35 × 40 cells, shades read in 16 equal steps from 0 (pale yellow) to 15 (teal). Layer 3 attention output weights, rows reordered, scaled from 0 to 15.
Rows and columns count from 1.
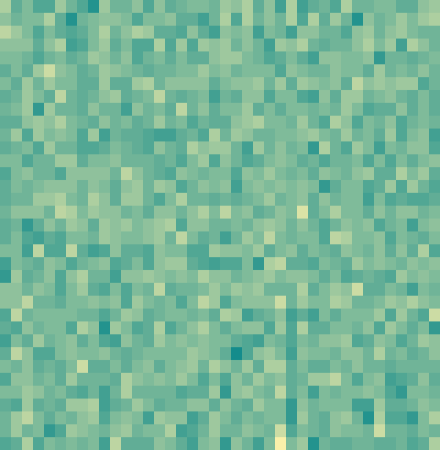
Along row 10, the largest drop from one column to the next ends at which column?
31
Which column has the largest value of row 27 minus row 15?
24
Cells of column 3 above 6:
27
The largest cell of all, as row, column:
28, 22
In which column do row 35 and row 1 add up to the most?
29
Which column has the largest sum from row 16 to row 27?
1
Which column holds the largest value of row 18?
3
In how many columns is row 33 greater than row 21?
15
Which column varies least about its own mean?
39
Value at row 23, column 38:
12
